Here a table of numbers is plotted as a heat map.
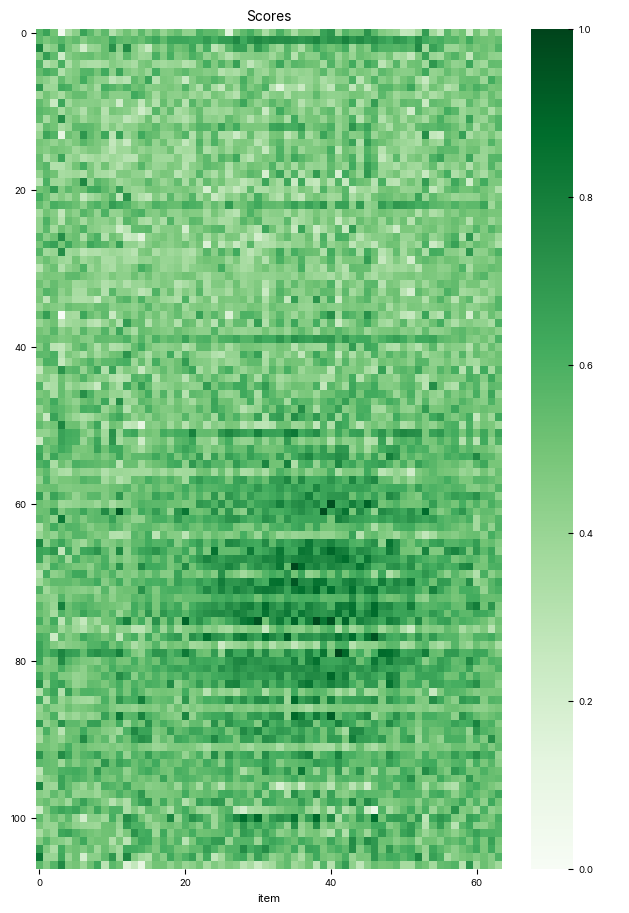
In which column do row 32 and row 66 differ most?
41
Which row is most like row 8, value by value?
23
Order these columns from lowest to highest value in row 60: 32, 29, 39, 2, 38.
2, 29, 39, 32, 38
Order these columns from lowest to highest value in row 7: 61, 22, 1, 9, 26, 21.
22, 1, 21, 26, 61, 9
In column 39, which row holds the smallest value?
45
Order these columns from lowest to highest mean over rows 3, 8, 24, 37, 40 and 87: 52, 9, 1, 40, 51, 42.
51, 52, 42, 9, 1, 40
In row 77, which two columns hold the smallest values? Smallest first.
2, 11
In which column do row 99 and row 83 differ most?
46
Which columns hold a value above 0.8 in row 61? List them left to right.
11, 20, 39, 42, 53
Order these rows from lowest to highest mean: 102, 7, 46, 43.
7, 43, 46, 102
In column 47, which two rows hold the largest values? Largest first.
79, 70
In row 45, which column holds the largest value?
54
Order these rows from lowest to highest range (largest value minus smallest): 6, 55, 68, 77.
6, 55, 68, 77
